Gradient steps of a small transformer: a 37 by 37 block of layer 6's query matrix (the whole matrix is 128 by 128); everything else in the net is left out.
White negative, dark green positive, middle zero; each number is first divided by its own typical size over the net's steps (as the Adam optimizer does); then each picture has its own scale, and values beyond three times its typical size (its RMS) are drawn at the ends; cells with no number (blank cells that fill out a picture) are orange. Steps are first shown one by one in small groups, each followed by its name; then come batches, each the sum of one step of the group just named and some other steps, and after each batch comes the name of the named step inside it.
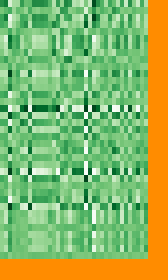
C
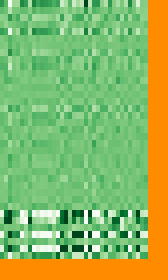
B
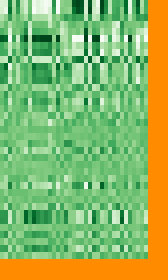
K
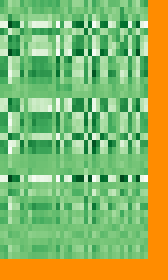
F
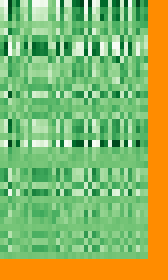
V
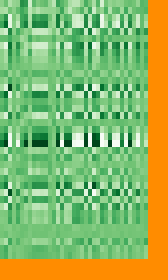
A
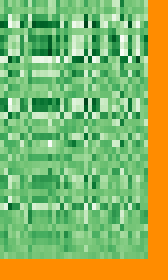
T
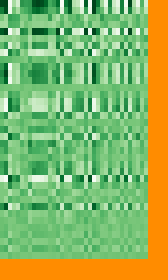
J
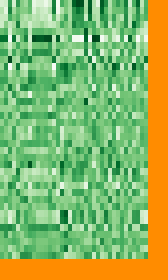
K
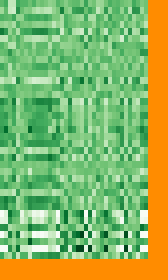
B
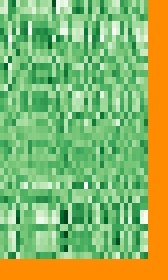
K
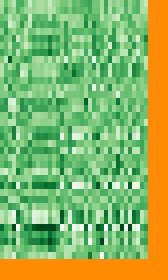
T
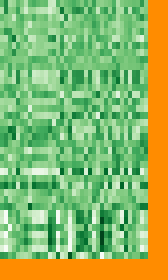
C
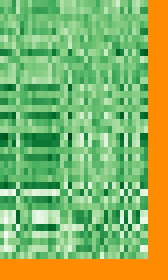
A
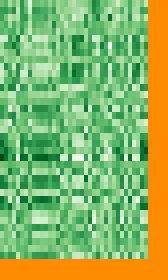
C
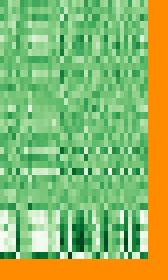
C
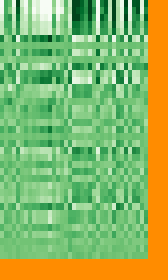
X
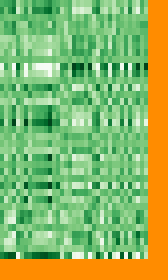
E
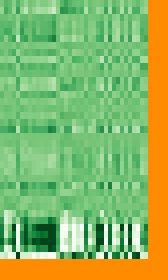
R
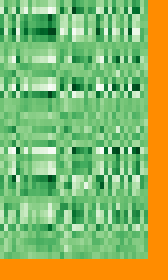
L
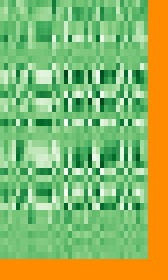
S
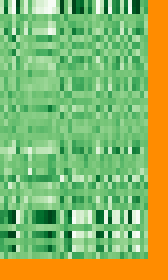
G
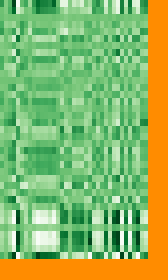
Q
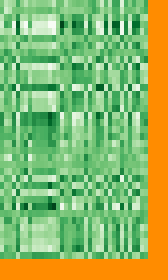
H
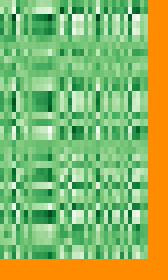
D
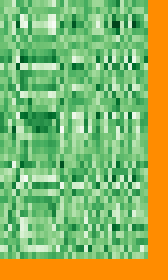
H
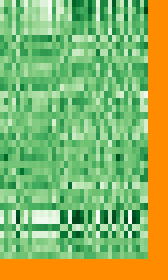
X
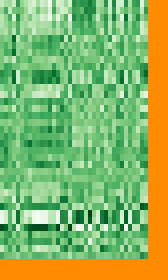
X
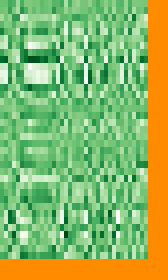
S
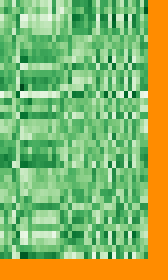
X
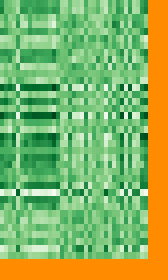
H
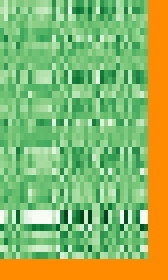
S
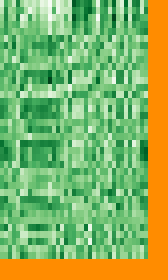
X
